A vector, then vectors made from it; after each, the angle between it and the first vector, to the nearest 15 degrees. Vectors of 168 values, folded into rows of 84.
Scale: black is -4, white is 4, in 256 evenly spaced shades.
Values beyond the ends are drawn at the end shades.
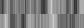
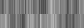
30 degrees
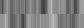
15 degrees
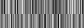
90 degrees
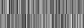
90 degrees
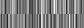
105 degrees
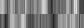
165 degrees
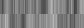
15 degrees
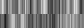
150 degrees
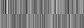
75 degrees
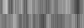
90 degrees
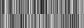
60 degrees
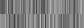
60 degrees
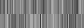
60 degrees
